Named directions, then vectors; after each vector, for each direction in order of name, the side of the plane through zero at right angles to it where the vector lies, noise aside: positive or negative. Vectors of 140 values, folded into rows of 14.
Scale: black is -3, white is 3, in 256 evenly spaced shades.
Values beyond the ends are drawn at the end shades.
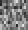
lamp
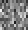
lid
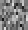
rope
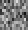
positive, negative, negative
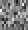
negative, positive, positive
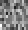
positive, positive, positive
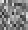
negative, negative, positive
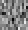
positive, negative, negative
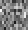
negative, positive, negative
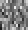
negative, negative, negative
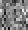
negative, positive, negative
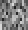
positive, positive, positive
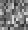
negative, positive, positive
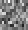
negative, positive, positive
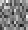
negative, negative, positive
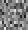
positive, negative, positive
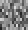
negative, negative, negative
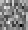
negative, negative, positive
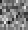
positive, negative, negative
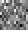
negative, negative, positive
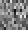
negative, positive, negative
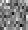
negative, negative, positive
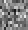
negative, positive, negative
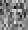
positive, negative, positive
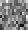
negative, negative, positive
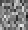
positive, positive, negative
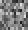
negative, positive, negative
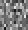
negative, positive, negative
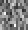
positive, positive, positive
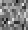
negative, positive, positive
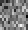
positive, positive, negative
